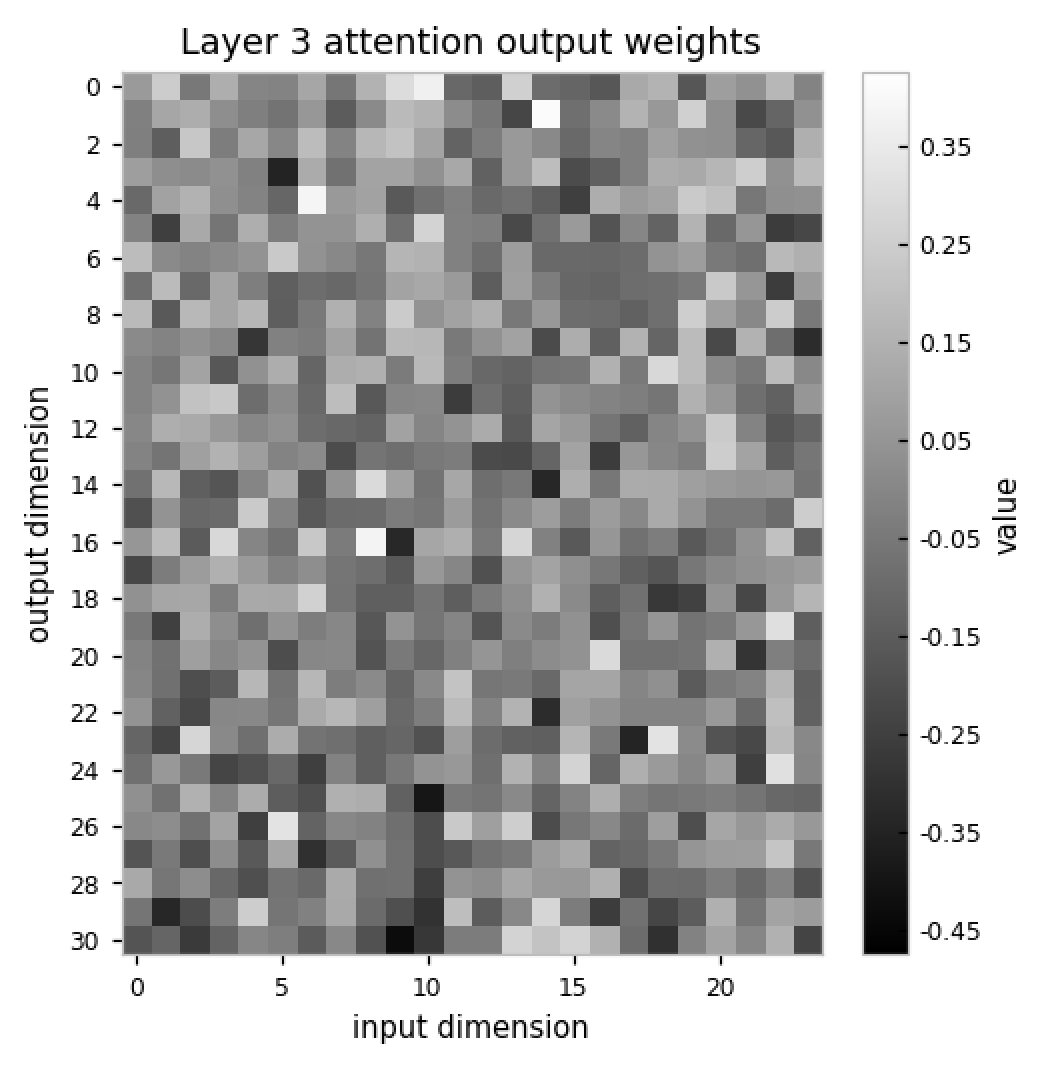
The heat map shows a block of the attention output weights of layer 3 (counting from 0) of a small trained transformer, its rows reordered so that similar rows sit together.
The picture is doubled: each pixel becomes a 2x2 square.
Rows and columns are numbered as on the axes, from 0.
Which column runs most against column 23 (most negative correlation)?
15
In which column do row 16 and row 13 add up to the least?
9
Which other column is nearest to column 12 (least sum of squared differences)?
0
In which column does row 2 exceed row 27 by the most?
6
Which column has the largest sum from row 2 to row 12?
19
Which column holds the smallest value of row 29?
1
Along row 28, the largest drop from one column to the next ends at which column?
17
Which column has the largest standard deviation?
10
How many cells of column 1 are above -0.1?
23
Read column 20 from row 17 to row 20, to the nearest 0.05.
0 0.05 -0.05 0.15
